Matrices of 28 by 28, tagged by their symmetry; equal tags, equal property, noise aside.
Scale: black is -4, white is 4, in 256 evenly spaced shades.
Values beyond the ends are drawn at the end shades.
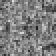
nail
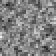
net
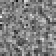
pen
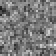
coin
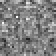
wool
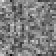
nail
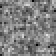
coin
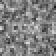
nail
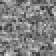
nail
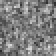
net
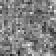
pen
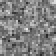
coin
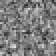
coin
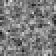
net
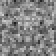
wool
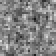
net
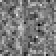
nail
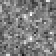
net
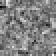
pen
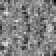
nail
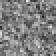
pen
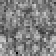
wool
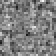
pen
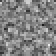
wool
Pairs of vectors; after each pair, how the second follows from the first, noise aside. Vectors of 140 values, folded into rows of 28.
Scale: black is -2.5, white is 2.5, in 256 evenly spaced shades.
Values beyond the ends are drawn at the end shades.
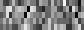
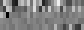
reversed, partly zeroed.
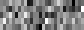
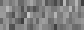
wrapped around, shrunk.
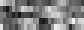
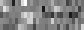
reversed, partly zeroed.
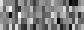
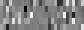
reversed, partly zeroed.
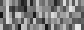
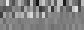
reversed, partly zeroed.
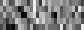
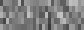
reversed, negated, shrunk.
